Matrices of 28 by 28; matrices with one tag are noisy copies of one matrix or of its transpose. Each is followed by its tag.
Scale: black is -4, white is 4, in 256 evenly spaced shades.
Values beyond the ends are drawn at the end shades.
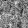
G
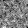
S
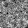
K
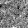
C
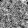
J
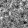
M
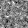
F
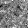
C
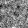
C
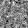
F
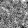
J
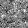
G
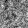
C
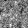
G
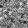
M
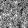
G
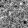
M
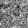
C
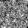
S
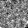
K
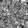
J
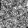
S
